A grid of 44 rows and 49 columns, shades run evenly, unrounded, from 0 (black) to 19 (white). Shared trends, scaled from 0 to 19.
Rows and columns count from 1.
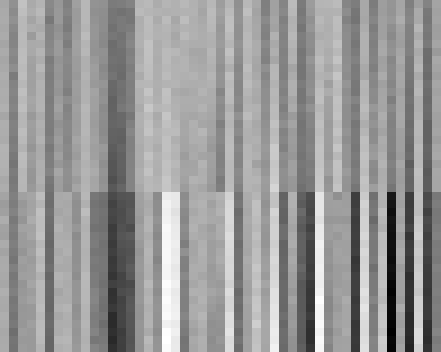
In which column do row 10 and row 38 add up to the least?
44
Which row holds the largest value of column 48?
1
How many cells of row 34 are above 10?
31
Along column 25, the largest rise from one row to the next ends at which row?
25
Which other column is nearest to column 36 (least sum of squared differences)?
19
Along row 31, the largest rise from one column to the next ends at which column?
36
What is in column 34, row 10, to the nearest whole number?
9
